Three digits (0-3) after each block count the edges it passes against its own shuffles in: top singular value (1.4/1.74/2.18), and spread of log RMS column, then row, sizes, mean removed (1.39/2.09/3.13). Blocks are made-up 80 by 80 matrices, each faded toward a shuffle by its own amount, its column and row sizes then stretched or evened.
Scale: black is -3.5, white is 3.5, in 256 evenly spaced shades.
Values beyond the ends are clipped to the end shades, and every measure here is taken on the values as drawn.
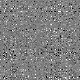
1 2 2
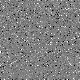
0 0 1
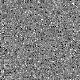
1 1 0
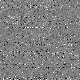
0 0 2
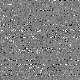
0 0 2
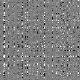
3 3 2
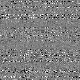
0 1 3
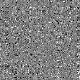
2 1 1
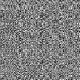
3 2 1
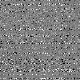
0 1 3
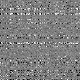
3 1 3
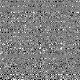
2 1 3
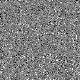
1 1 1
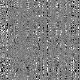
2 3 2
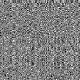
3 1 1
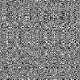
3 2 2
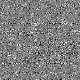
1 0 2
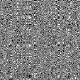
3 2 1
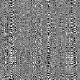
3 3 2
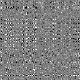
3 2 2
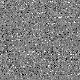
0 0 2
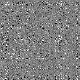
1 2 2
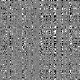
3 3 2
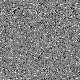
0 0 1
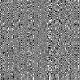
3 3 0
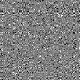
3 1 1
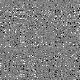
2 1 2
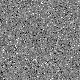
0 0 0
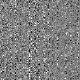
1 3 0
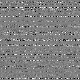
1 0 3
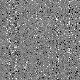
2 2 0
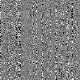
2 3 1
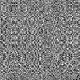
3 1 1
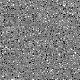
2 1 1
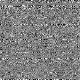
0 0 3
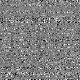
2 0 3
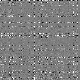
1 2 3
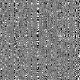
3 3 1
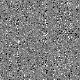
0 2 0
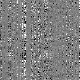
2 3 1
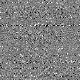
1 1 2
